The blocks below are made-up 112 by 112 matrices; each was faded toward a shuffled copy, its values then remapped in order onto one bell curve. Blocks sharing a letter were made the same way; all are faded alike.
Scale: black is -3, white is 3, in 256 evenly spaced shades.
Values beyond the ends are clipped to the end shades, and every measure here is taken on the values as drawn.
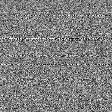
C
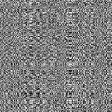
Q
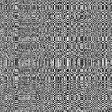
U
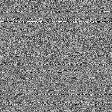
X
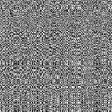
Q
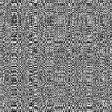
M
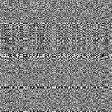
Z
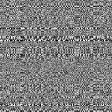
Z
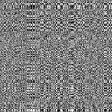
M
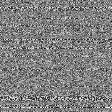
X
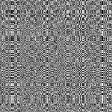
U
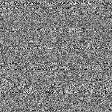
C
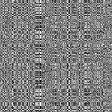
U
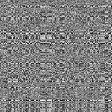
Z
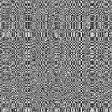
U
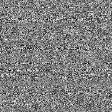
C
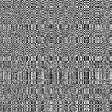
U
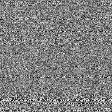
X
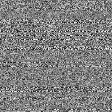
X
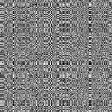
U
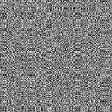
Q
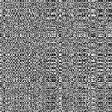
M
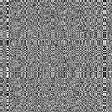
U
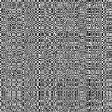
U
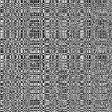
U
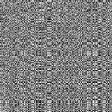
M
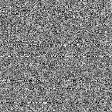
C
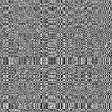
U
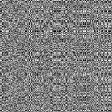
M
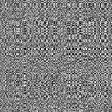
M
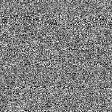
C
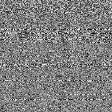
X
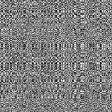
M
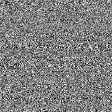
C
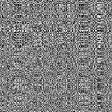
Q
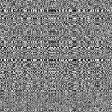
Z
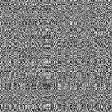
Q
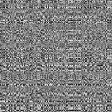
Z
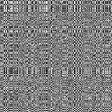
U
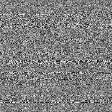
X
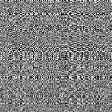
Z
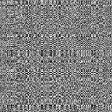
M
